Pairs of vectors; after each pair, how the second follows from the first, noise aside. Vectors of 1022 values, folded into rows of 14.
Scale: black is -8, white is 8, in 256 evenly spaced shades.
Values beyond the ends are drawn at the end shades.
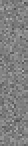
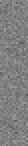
wrapped around, shrunk.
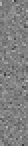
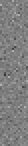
partly zeroed.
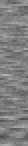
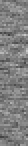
wrapped around, negated.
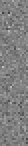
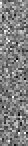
reversed, negated, scaled up.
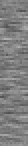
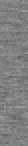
reversed, shrunk.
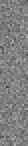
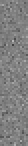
partly zeroed.
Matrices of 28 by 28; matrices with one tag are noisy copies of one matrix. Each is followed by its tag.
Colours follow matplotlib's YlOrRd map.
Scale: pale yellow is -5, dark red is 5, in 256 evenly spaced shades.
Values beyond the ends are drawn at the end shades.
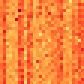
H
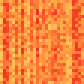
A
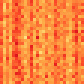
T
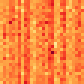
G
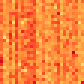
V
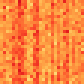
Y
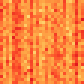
T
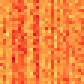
Y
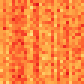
Y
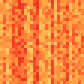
Y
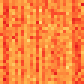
A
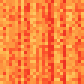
G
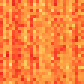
T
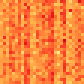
G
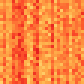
Y
